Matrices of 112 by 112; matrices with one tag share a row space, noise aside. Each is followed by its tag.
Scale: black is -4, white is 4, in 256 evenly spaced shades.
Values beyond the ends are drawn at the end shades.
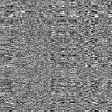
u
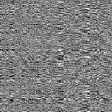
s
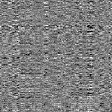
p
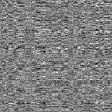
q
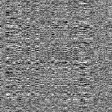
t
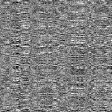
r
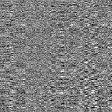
u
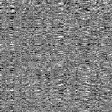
s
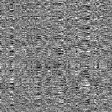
s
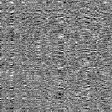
s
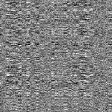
t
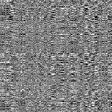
u
